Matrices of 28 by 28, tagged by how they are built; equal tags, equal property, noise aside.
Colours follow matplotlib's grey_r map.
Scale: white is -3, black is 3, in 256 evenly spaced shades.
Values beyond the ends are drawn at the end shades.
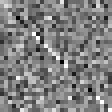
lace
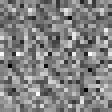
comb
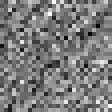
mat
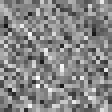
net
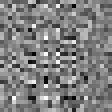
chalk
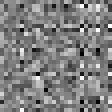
chalk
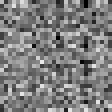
chalk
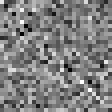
lace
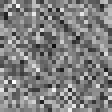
net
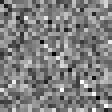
lace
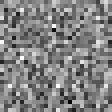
comb
